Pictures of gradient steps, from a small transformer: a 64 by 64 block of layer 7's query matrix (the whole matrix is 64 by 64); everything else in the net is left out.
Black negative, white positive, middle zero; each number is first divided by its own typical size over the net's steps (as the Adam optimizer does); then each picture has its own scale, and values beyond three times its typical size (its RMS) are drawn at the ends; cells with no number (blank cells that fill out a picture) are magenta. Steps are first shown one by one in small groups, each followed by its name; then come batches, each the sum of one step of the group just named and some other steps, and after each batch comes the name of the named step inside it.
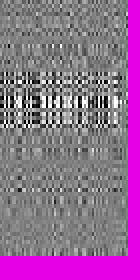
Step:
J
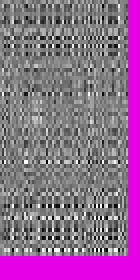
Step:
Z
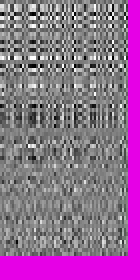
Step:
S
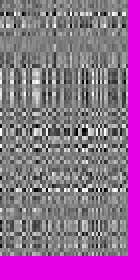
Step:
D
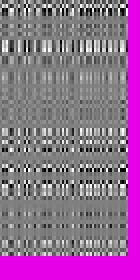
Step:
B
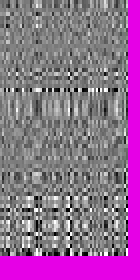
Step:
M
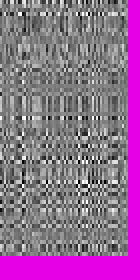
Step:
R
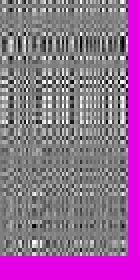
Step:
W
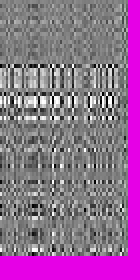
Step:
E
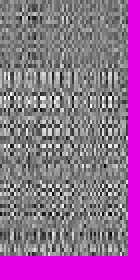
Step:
E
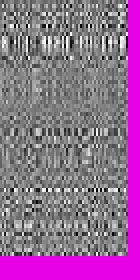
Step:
D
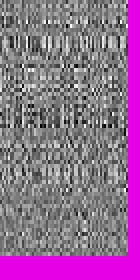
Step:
S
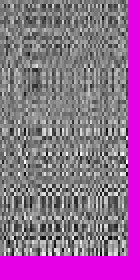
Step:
Z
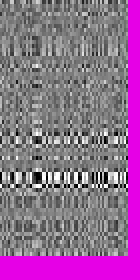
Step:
R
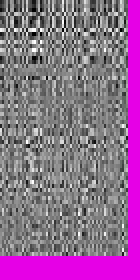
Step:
D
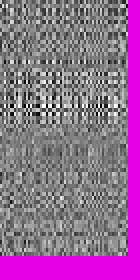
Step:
J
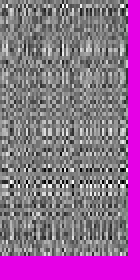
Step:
B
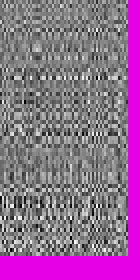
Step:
R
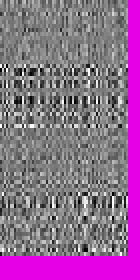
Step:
R
